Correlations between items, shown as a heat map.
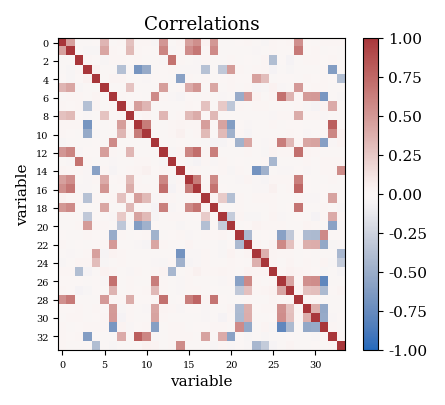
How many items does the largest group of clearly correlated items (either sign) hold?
9
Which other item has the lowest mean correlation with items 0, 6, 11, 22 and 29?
31
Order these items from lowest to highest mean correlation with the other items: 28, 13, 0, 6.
13, 6, 0, 28
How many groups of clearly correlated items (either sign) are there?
5
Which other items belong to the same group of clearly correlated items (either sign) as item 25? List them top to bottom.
2, 13
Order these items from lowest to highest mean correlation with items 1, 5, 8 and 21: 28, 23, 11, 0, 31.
11, 23, 31, 0, 28
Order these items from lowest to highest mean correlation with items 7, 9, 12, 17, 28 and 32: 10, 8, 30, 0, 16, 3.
3, 30, 8, 0, 16, 10
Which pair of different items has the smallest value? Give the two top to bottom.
26, 31
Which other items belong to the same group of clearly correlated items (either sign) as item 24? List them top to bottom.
4, 14, 23, 33
